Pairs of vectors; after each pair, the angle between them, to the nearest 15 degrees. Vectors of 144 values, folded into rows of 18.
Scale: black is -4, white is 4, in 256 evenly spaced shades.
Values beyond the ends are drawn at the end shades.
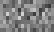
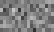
75 degrees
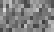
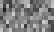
165 degrees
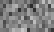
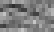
75 degrees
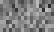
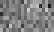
60 degrees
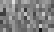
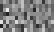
90 degrees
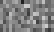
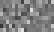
75 degrees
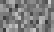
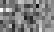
90 degrees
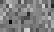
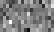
150 degrees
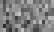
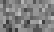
30 degrees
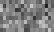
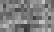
45 degrees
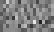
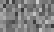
120 degrees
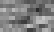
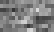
150 degrees
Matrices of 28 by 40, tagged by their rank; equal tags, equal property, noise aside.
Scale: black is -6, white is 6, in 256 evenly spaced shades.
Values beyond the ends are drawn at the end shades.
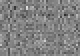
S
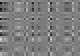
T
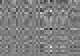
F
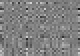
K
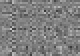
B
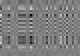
T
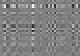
T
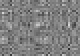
K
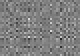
F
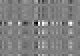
T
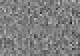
S
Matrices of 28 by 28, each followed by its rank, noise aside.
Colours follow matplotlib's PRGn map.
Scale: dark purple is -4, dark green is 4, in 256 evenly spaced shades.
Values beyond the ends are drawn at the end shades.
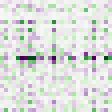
two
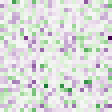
six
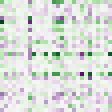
two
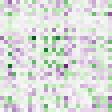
three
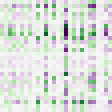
two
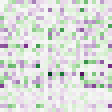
three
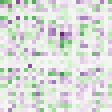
three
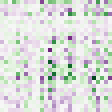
three
